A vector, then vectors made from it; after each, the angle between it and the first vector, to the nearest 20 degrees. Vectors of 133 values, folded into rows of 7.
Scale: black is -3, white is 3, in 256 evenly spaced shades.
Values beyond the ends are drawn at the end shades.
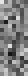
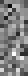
120 degrees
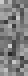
20 degrees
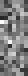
140 degrees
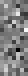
60 degrees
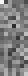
40 degrees
